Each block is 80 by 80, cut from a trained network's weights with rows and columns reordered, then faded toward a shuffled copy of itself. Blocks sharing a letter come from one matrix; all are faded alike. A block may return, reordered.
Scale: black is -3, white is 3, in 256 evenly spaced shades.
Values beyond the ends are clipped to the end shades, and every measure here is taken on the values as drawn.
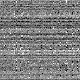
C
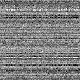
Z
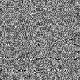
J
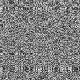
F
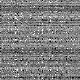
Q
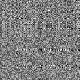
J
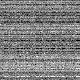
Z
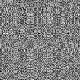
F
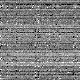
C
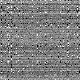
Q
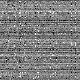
Q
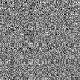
J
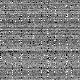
Q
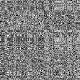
J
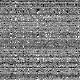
Q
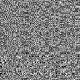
J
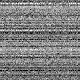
Z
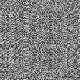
F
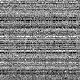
Z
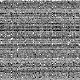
C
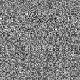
J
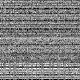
Z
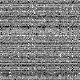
C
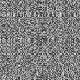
F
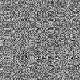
F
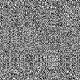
J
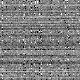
Q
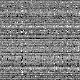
C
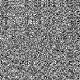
J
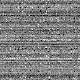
C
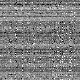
Q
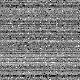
C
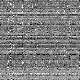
C
